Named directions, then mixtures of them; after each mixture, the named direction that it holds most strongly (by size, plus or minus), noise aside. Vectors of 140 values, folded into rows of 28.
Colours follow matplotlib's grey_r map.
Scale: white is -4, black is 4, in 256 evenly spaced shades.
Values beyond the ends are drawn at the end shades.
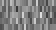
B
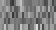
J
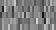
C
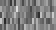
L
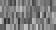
L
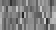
B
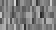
L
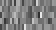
L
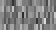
J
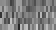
J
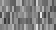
J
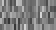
J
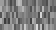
J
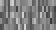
B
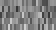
B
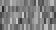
B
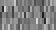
C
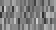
C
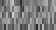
J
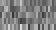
J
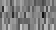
C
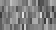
B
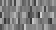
L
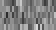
J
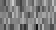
J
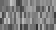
J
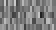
L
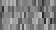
C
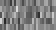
L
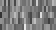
B
